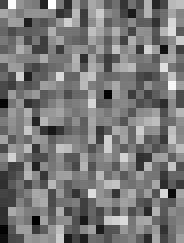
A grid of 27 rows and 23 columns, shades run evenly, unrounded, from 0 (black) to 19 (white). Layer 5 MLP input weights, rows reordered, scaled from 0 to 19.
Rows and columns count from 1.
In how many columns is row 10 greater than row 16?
12
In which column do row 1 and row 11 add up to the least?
14
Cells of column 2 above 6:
19
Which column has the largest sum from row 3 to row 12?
22
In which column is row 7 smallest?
11
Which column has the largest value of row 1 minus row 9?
2
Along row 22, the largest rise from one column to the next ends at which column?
23
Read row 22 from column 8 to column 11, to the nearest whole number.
11 7 4 7
